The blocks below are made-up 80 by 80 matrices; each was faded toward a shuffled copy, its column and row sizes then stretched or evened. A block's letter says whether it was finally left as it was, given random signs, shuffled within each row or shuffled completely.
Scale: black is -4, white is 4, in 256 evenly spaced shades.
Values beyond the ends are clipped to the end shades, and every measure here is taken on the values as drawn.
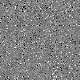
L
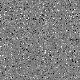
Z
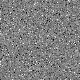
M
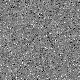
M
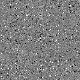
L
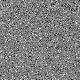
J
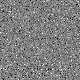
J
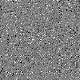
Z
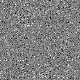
Z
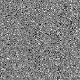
Z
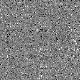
Z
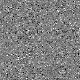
Z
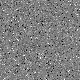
M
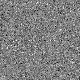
J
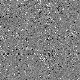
Z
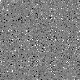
Z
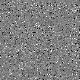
L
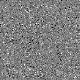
Z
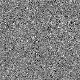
L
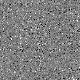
L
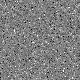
M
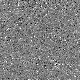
J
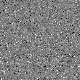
J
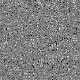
Z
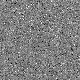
M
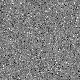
M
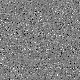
J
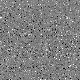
J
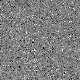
L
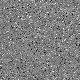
M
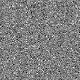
Z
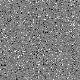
L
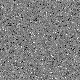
M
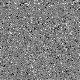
J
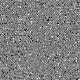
Z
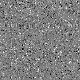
Z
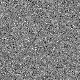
J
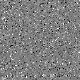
Z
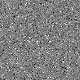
J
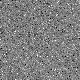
M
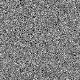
Z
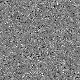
J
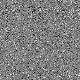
L
